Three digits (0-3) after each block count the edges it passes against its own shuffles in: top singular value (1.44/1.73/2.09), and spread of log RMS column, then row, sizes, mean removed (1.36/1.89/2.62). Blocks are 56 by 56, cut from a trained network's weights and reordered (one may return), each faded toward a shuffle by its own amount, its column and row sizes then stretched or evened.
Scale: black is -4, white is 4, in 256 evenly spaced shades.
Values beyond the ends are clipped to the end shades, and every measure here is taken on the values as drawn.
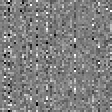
0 3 0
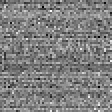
2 1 0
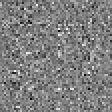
1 1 1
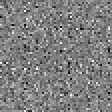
0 2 1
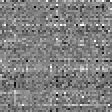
2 2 2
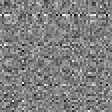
3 1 2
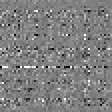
1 2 3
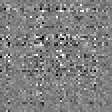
0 2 3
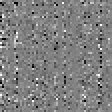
0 3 2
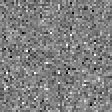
0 1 0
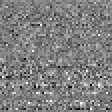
0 0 3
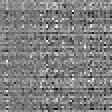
3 3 0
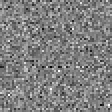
1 0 1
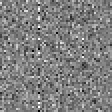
1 2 0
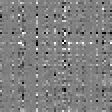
1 3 2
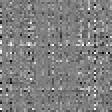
1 3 2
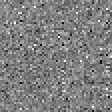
0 1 1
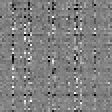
2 3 1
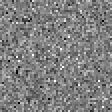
0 0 0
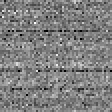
2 0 2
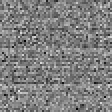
1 1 0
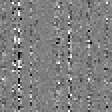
2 3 0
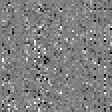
0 3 1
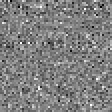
0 0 2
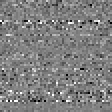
0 0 3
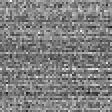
3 1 1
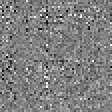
1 2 2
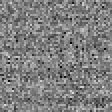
0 1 0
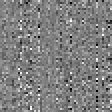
0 3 1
